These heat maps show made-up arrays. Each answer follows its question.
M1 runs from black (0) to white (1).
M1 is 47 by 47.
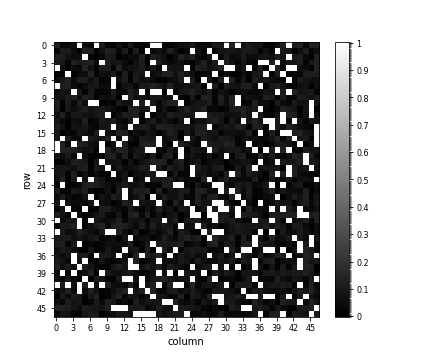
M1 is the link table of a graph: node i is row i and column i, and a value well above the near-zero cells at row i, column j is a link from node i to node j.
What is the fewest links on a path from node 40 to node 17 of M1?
2
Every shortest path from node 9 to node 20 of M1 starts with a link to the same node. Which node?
node 32
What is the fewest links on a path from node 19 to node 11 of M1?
4
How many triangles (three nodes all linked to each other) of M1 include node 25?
0
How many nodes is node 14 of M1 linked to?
5
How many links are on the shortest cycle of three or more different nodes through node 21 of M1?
4
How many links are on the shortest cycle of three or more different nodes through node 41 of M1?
3
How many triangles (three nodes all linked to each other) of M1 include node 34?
2
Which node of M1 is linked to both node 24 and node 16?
node 1
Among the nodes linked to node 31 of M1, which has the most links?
node 4
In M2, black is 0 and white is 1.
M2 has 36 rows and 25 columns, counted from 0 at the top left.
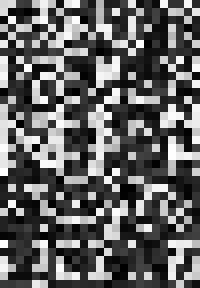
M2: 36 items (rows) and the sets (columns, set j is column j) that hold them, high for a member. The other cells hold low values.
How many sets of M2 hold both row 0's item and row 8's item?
2
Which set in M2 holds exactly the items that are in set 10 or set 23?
9
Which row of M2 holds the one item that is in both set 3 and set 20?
23
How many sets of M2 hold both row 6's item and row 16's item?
1
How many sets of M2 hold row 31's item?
3
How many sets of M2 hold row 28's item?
6
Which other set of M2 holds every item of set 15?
17
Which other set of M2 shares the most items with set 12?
0
